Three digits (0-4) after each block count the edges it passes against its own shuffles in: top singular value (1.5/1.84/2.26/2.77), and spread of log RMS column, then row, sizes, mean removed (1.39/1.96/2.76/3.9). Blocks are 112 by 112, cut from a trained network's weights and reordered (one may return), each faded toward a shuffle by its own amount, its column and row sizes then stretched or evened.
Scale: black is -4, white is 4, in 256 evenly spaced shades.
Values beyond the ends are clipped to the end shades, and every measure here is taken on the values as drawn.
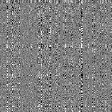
3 4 2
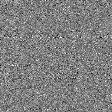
1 0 2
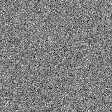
0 0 1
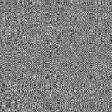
4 2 3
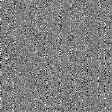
1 4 0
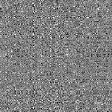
3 2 3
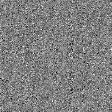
0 2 1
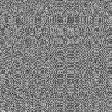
4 0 1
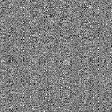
3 3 1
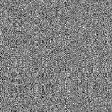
3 2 0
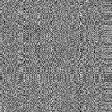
4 3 0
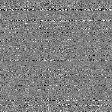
1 1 4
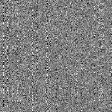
2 3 0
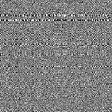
4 1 3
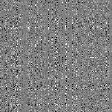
0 4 2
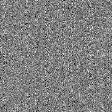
0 3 0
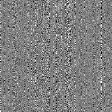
2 4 0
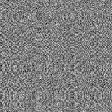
4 1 1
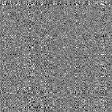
3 3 3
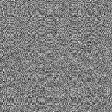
4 1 1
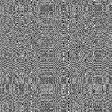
4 2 0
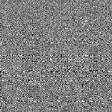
3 1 3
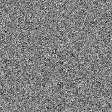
1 1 0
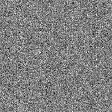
1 1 0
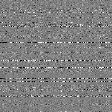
3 1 4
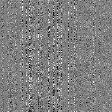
1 4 1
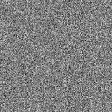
2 1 0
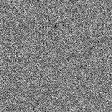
2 0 0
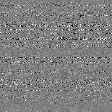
0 0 4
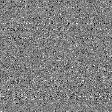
1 0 3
